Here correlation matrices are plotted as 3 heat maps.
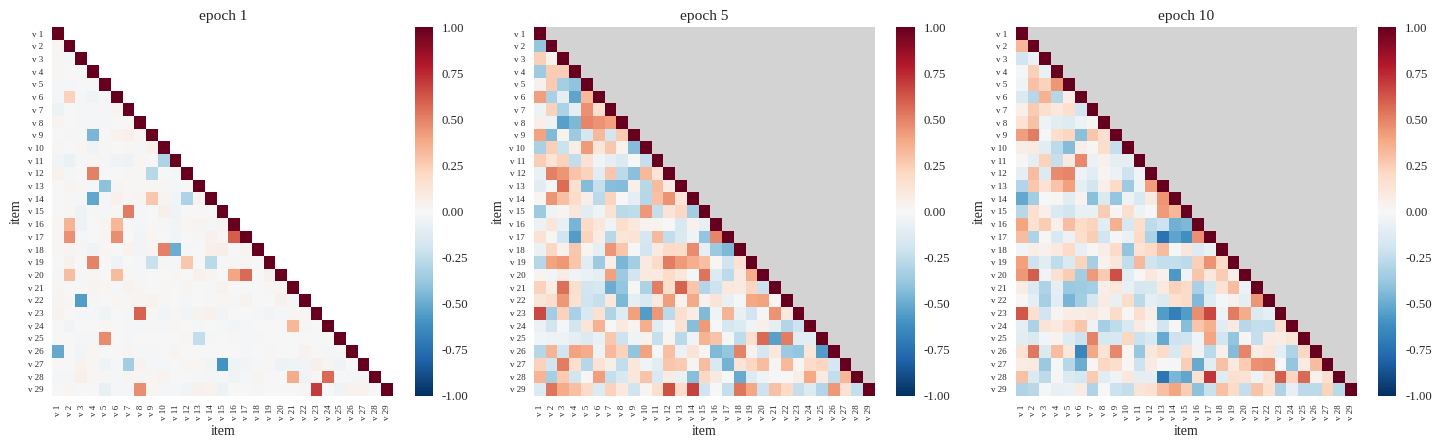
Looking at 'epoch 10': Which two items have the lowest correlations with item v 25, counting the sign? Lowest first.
v 13, v 19
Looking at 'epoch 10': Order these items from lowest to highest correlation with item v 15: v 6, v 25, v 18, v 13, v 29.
v 25, v 6, v 18, v 29, v 13
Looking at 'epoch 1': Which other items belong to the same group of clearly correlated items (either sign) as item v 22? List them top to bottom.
v 3
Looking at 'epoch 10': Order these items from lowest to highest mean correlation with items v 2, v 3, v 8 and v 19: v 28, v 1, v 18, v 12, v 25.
v 25, v 28, v 12, v 18, v 1
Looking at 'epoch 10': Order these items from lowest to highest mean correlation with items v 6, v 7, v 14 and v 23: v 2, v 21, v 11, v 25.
v 21, v 2, v 25, v 11
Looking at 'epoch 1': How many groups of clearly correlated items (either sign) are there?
9
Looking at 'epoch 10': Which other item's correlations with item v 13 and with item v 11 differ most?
v 17
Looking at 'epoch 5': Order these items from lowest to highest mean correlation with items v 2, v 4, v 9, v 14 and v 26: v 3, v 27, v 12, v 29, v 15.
v 15, v 27, v 3, v 12, v 29
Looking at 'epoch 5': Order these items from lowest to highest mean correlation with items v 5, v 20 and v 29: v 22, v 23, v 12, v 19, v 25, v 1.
v 23, v 1, v 25, v 22, v 19, v 12
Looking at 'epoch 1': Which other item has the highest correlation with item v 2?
v 17
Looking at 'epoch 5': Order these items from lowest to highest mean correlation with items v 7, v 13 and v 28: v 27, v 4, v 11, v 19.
v 4, v 11, v 19, v 27
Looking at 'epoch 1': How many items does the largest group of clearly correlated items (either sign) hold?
5
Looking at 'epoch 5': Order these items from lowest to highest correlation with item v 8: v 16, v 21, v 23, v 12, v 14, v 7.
v 21, v 12, v 23, v 14, v 16, v 7
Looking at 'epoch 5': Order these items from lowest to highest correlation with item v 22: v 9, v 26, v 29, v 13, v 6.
v 26, v 6, v 9, v 13, v 29
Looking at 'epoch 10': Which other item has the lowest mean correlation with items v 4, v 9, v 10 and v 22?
v 6
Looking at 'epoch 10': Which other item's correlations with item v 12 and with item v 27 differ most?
v 5
